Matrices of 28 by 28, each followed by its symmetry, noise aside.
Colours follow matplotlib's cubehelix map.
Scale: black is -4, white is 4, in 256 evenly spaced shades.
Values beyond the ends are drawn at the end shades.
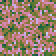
same after a half turn.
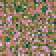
antisymmetric.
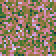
same after a half turn.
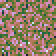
symmetric across the other diagonal.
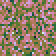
mirrored left to right.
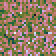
no symmetry.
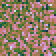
no symmetry.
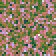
no symmetry.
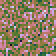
antisymmetric.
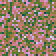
same after a half turn.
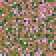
symmetric across the other diagonal.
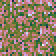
no symmetry.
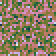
mirrored left to right.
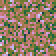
no symmetry.
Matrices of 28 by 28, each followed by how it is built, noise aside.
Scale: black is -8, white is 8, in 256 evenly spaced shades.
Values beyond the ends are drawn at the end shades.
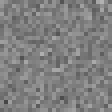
noise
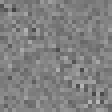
banded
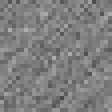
Hankel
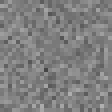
noise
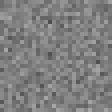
noise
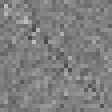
banded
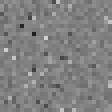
sparse
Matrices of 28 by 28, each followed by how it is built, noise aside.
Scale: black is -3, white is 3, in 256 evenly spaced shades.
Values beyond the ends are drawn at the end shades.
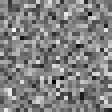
noise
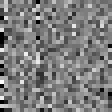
uneven columns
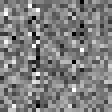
uneven columns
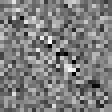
banded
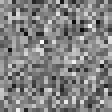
blocks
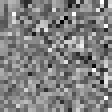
upper triangular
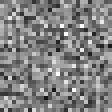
noise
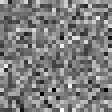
noise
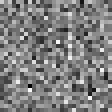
noise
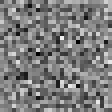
repeating rows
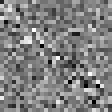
banded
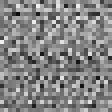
repeating columns
